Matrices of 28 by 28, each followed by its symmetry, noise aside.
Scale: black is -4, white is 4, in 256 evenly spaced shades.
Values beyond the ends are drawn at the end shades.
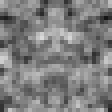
mirrored left to right.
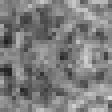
mirrored top to bottom.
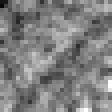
symmetric.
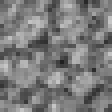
symmetric.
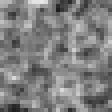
no symmetry.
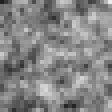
no symmetry.
